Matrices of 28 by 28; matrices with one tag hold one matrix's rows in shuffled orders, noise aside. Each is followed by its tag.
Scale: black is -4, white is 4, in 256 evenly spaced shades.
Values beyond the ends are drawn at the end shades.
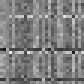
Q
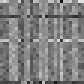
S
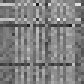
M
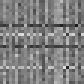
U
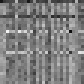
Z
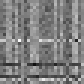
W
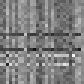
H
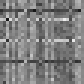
H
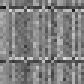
Q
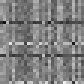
Q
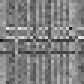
Z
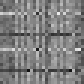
M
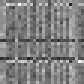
Z
